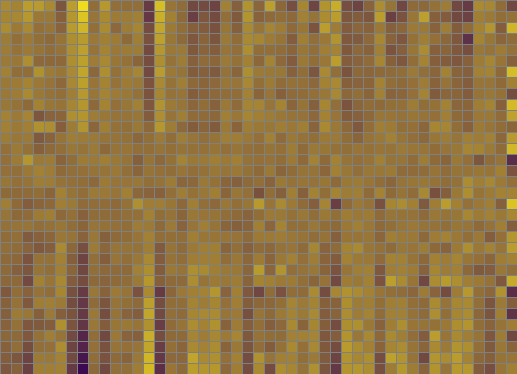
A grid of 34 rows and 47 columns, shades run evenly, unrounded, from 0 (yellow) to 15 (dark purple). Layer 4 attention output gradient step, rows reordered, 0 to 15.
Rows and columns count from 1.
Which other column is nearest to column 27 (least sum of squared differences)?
37
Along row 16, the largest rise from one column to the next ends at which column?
47
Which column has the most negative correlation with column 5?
9
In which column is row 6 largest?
14
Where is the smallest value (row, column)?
1, 8
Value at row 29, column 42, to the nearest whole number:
6
